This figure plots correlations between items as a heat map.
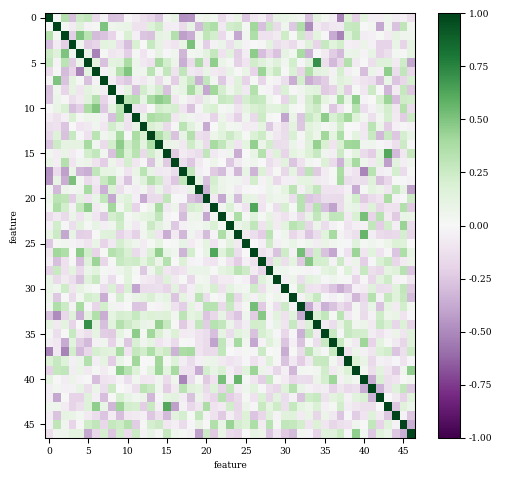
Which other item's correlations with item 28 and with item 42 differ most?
1
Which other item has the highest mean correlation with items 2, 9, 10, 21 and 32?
26
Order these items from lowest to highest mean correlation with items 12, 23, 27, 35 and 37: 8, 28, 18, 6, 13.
28, 8, 18, 6, 13
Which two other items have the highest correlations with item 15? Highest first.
43, 9
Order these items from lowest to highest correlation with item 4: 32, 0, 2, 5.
5, 0, 32, 2
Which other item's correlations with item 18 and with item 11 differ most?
8
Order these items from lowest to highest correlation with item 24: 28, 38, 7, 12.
38, 12, 7, 28
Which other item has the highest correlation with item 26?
21
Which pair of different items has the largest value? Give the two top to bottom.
5, 34
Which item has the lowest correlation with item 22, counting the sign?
20
